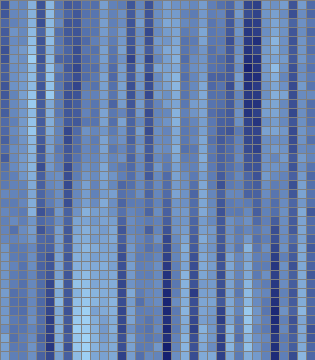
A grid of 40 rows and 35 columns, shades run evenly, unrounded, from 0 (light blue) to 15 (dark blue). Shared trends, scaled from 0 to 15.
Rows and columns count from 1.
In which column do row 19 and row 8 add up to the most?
28
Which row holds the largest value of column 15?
7
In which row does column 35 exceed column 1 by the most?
38
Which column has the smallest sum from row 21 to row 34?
10
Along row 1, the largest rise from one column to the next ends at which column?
5
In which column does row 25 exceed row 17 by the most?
31
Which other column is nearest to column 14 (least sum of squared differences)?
22
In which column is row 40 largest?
19
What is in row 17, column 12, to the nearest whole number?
4
